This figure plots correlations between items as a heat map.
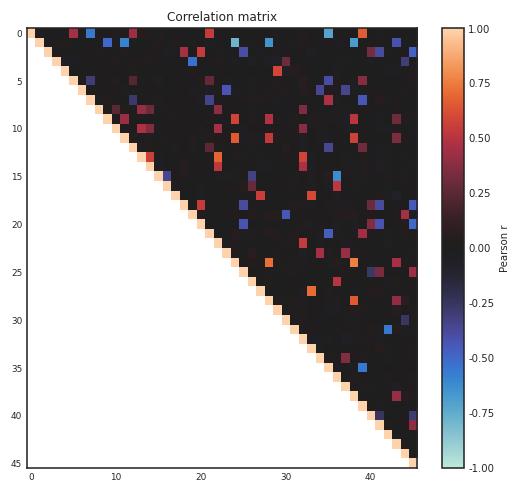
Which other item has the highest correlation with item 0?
39
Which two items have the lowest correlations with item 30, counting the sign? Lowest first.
19, 44
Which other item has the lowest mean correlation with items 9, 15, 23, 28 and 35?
1
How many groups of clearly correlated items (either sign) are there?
10
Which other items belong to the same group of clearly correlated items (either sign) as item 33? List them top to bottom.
17, 27
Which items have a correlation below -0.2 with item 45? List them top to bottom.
2, 18, 20, 40
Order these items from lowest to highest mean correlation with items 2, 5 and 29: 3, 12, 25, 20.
25, 3, 12, 20
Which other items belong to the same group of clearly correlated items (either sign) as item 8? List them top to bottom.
10, 13, 14, 22, 32
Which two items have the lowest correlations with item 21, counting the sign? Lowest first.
35, 7
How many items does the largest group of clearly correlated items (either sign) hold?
7
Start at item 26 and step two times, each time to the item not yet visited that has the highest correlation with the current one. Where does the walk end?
16
